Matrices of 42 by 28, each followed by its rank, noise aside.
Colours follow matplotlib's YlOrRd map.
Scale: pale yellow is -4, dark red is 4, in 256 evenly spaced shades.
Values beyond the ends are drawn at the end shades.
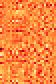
five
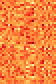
five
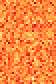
eight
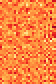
six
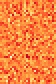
seven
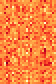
five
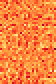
seven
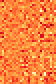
seven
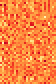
five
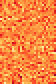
eight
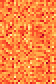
eight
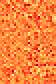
eight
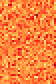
eight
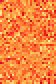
seven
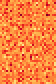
eight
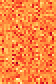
seven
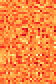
six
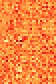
five
